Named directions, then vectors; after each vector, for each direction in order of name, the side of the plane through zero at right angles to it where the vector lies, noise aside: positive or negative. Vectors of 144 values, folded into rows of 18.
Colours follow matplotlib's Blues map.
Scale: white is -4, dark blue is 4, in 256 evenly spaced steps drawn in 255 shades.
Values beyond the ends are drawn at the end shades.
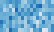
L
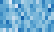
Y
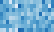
negative, positive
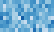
positive, positive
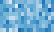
negative, positive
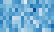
positive, positive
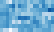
negative, positive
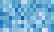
positive, positive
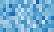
negative, negative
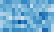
negative, negative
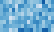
negative, positive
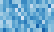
negative, negative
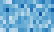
negative, positive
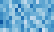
positive, positive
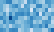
positive, negative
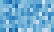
positive, negative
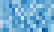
negative, negative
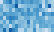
positive, negative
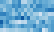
positive, positive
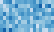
positive, negative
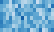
positive, positive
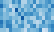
positive, positive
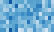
positive, negative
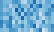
positive, positive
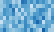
negative, negative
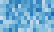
positive, negative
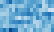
positive, negative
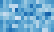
positive, positive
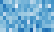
negative, positive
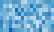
positive, positive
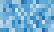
negative, negative
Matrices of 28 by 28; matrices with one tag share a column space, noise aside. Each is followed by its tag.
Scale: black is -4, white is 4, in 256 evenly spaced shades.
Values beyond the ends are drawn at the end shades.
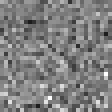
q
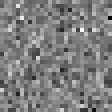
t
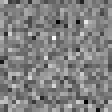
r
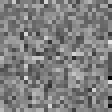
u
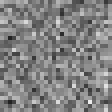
r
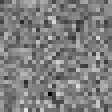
q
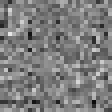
r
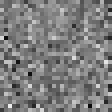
q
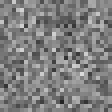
r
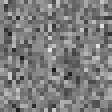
t
